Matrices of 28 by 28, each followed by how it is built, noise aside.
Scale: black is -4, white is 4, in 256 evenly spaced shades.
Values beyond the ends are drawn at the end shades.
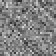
Toeplitz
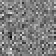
low rank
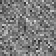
Toeplitz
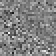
lower triangular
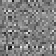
low rank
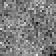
smooth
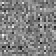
low rank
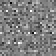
uneven rows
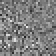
lower triangular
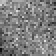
smooth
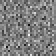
low rank
